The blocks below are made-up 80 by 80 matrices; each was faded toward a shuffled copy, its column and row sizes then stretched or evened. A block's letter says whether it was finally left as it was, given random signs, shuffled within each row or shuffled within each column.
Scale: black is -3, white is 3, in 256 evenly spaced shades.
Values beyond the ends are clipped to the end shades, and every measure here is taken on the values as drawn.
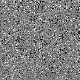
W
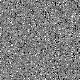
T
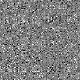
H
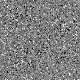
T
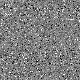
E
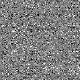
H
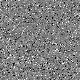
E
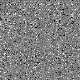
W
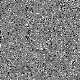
T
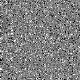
H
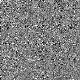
W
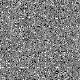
W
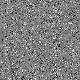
T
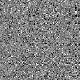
H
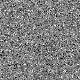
E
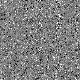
T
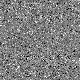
E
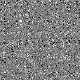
W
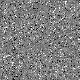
W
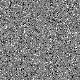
T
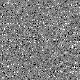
H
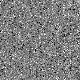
T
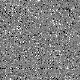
W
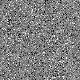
T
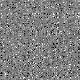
H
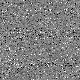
E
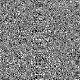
H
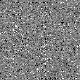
W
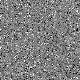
T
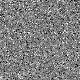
E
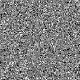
H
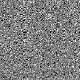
H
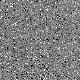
W
